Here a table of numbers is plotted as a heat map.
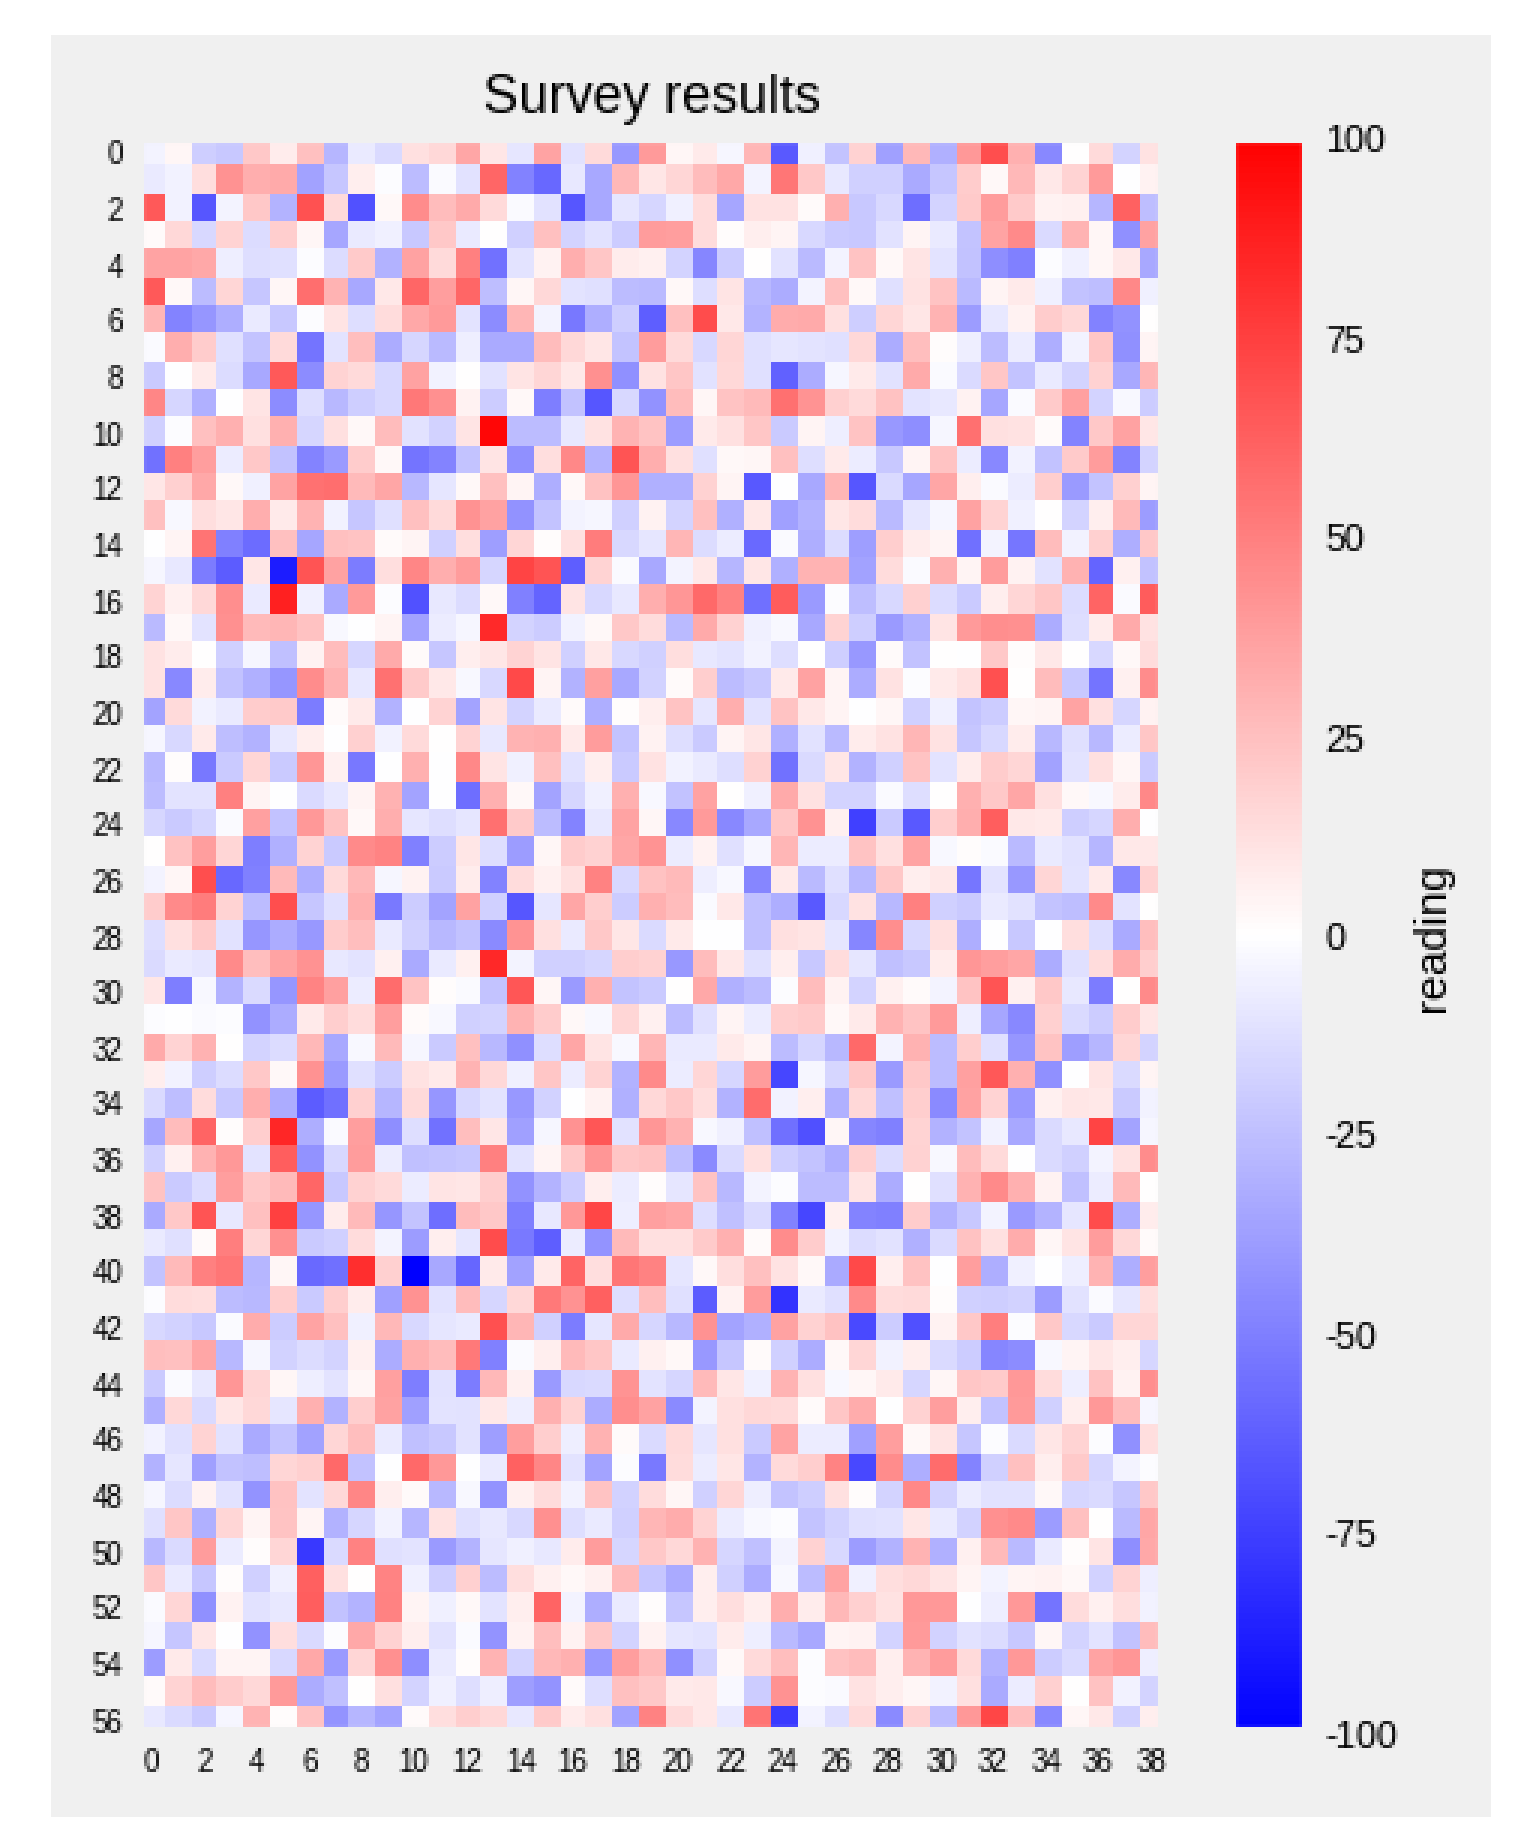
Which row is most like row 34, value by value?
50
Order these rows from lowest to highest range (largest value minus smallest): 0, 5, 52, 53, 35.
53, 5, 52, 0, 35
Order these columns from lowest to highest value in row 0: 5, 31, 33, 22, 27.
22, 5, 27, 33, 31
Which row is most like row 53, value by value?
48
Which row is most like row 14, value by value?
26
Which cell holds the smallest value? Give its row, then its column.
40, 10
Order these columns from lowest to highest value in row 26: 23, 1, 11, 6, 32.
23, 6, 11, 32, 1
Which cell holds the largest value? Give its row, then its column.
10, 13
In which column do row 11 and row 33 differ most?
32
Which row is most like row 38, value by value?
35
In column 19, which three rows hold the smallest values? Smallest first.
6, 47, 9
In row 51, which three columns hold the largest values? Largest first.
6, 9, 26
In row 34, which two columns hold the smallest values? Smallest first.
6, 7
